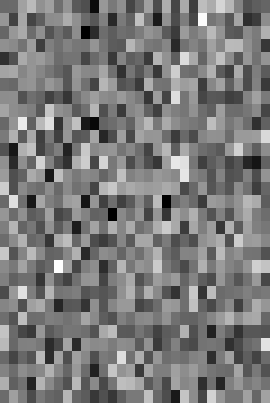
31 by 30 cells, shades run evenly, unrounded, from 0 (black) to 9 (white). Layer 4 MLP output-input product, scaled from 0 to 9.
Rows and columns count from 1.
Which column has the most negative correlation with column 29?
12
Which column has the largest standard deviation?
20
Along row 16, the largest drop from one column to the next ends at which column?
19
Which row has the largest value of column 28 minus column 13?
17
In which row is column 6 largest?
10
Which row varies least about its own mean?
25
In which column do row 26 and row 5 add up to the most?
21
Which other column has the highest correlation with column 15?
22
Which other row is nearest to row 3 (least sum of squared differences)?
31
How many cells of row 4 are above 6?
3
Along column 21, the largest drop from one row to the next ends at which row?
15
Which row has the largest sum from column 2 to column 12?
6
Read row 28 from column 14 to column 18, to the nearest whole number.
8 4 6 3 5
